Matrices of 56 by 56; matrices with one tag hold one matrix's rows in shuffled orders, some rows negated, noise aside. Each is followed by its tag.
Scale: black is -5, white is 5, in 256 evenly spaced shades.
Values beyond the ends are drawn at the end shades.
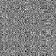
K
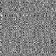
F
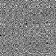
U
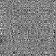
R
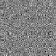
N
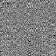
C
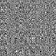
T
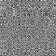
R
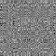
R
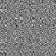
T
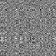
T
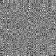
C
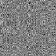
C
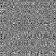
R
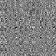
T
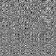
K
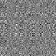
T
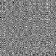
U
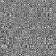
N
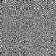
F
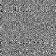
F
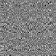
N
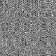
K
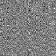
C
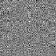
C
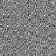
C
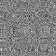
R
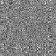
N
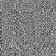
F
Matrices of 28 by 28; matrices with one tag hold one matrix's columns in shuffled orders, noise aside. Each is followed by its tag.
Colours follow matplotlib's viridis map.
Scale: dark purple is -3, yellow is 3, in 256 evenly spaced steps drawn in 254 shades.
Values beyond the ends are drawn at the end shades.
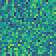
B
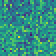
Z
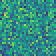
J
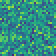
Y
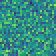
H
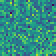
B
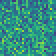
Z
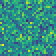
Y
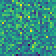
J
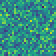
H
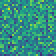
J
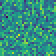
B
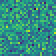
J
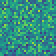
J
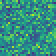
Y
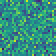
H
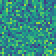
B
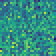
Z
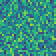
H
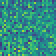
Z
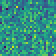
Z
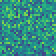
J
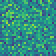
J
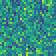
B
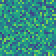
H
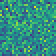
J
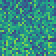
Z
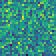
J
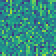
B
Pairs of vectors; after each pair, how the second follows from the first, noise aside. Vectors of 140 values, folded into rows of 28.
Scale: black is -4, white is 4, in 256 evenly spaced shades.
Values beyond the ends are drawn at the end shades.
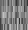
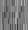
negated, partly zeroed.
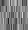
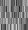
reversed.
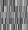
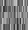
sign-scrambled.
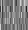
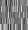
wrapped around.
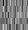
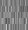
wrapped around, negated, shrunk.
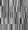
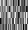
wrapped around, scaled up.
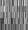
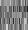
wrapped around, negated.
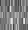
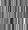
sign-scrambled.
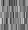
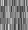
wrapped around.
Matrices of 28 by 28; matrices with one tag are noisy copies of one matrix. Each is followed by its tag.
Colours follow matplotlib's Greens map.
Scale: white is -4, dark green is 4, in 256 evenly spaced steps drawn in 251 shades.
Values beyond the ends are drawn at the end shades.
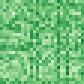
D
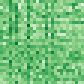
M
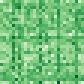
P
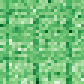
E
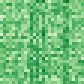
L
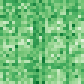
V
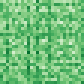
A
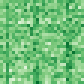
E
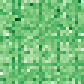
P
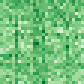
V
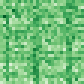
E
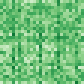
P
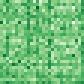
A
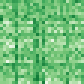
V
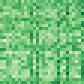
D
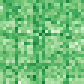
V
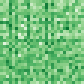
M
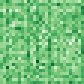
A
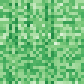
M
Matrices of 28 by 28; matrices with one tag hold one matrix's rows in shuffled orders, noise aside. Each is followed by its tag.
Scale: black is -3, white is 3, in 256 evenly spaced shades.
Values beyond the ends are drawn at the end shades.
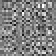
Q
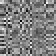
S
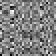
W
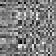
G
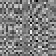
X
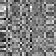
S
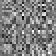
Q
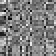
S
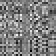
X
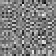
Q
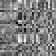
G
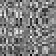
X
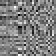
G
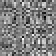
Q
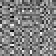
W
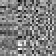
G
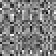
W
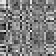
S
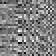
G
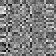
S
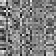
S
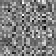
Q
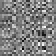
Q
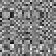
W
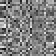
S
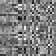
G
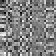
S
